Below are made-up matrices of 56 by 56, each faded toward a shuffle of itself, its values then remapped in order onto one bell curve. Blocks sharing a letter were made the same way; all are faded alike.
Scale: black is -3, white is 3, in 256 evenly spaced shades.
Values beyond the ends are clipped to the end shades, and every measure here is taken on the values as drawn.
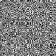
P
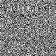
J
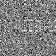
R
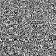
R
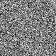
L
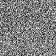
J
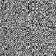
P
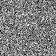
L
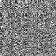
P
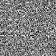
R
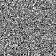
J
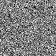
L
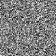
J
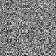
P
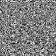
R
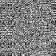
P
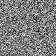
L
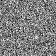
L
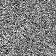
L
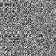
P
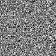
J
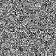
J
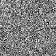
J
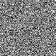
R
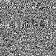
R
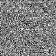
J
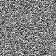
J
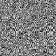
P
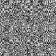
P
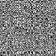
P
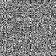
P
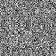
J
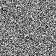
L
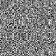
P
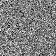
L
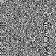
P
